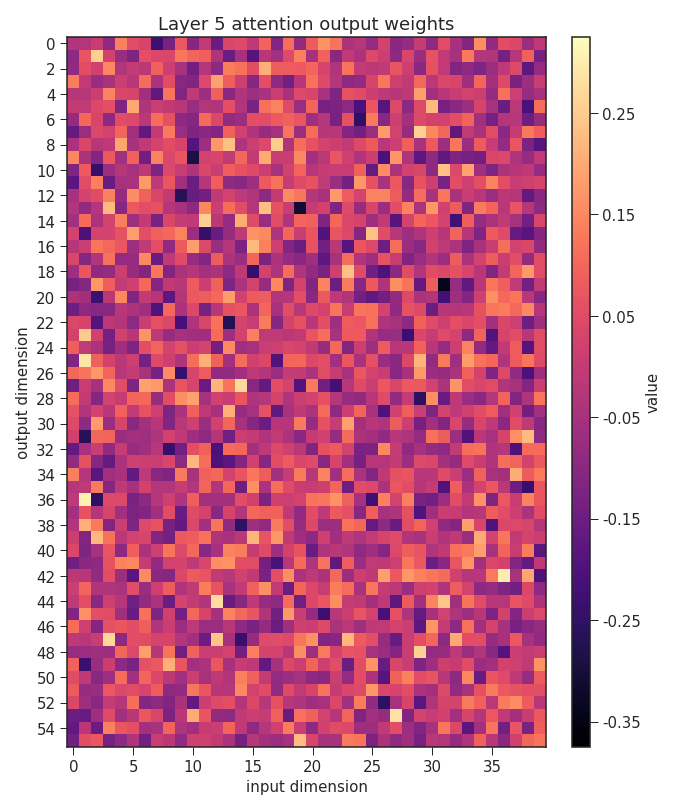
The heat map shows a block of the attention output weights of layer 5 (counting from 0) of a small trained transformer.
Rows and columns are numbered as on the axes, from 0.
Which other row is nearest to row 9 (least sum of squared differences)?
2
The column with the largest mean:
23
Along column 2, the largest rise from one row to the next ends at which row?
11
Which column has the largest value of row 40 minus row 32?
8
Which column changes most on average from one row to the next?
38
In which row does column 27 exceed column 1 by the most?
53
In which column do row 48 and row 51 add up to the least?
9
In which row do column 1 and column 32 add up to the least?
31
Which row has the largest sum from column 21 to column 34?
42
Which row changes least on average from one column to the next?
51
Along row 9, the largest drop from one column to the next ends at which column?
10
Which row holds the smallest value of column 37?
32
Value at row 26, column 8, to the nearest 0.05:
0.15
